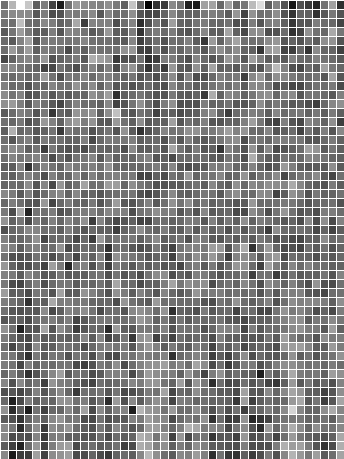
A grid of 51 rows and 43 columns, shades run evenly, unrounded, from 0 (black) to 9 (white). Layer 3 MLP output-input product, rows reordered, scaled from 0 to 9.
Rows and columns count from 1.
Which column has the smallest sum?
4
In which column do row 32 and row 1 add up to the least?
19
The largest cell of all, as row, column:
1, 3
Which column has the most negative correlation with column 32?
43
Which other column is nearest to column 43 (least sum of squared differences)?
21
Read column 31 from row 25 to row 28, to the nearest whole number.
5 3 4 6
